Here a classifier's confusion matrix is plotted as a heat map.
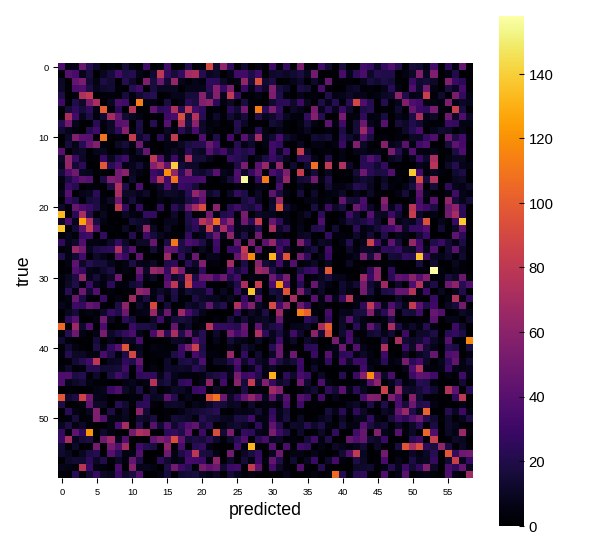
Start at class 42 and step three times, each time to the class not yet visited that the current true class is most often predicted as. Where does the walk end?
46
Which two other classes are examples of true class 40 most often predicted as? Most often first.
9, 19
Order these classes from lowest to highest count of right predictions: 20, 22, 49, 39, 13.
39, 49, 13, 20, 22
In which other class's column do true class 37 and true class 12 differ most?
38
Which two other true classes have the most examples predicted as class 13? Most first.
34, 45
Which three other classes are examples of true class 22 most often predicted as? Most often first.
57, 3, 52
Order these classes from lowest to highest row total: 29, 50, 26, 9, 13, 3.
9, 50, 3, 13, 26, 29
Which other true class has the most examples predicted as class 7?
53
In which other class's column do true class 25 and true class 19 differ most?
16
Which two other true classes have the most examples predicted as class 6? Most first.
10, 14
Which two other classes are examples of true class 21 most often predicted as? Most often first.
0, 50
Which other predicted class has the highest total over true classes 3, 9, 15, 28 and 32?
50
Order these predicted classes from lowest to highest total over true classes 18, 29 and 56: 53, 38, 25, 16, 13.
25, 13, 16, 38, 53
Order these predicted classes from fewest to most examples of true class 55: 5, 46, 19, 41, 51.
51, 5, 41, 46, 19
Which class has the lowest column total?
54
